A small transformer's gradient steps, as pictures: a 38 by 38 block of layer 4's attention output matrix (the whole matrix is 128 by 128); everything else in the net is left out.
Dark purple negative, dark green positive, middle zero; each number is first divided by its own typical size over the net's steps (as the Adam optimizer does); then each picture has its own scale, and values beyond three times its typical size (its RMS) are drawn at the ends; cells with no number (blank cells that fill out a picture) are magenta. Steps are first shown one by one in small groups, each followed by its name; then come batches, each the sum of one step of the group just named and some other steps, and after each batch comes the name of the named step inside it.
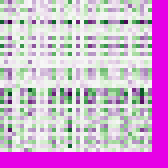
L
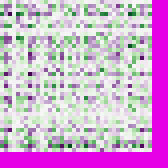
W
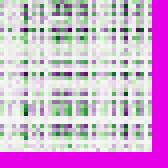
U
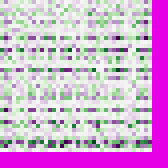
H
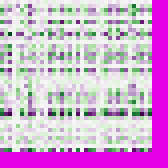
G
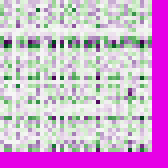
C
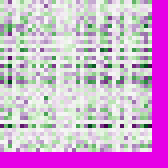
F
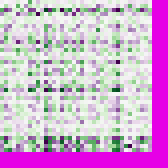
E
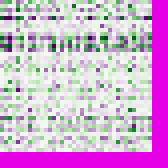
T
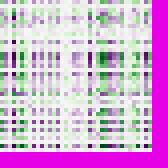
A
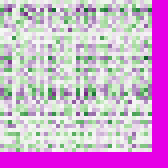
U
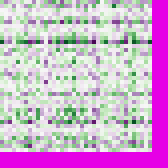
U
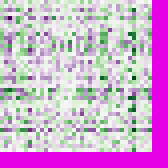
T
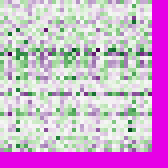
G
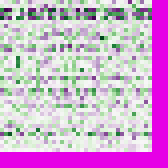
T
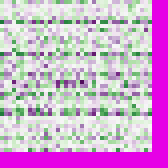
G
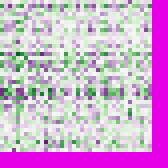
E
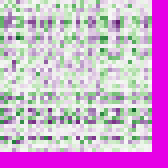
T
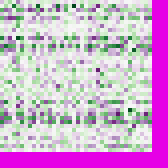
T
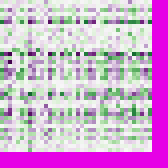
G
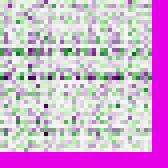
H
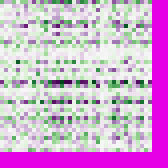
C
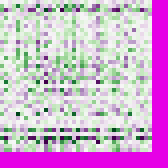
E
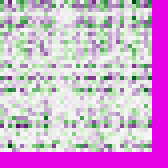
F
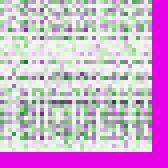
U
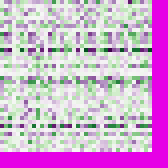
F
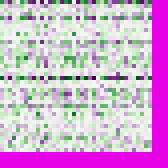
F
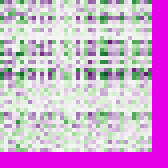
A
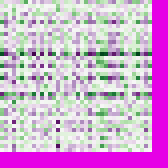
A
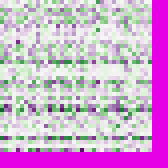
E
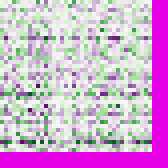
H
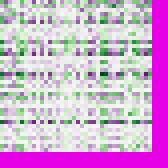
A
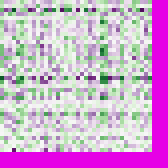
E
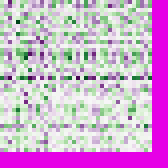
F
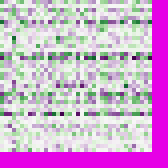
G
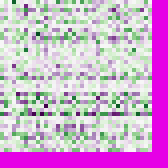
U
